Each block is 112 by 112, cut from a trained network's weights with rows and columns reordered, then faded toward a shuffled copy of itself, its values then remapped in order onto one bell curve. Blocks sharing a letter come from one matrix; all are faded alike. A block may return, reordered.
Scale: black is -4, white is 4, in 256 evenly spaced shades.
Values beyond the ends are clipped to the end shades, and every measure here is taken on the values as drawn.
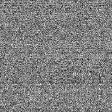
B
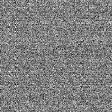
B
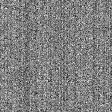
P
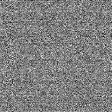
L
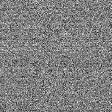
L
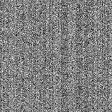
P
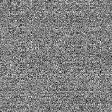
B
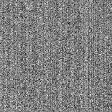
P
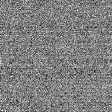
B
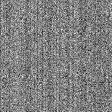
P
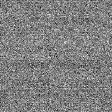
B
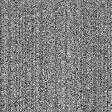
P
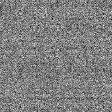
L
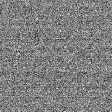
L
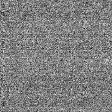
B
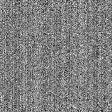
P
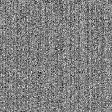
P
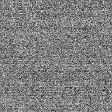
B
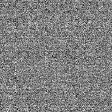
B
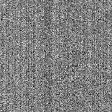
P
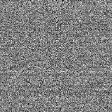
B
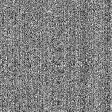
P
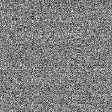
L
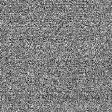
B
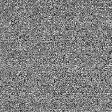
B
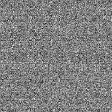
L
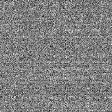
B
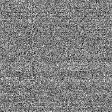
B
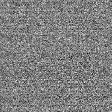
L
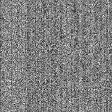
P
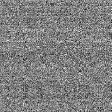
B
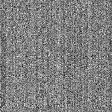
P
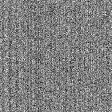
P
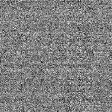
B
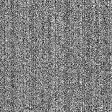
P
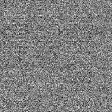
L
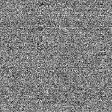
B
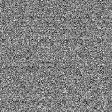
L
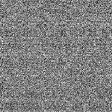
L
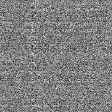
B
